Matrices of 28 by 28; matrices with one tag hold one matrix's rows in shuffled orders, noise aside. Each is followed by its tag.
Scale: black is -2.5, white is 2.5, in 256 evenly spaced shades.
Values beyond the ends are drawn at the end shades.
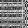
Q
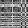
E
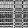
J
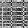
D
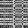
J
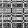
D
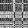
J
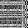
Q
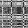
D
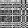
E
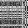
Q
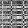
D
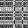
J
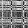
D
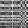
E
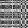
E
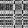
J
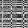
D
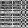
E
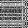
Q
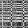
D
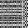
Q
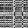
J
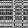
J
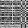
E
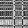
J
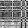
E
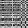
E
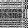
Q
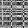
D
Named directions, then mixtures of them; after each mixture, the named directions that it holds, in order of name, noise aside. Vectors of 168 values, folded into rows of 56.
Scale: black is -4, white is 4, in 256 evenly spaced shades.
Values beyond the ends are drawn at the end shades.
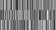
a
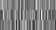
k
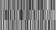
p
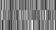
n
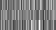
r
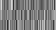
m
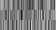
k, m, p.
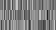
a.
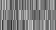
a, n.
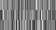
k.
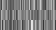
n, r.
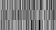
r.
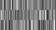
a, n.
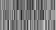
a, m, p.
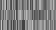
a, n, r.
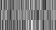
n, r.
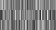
a, k.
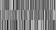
m, r.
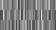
k.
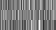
r.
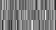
n.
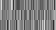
m.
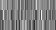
k.
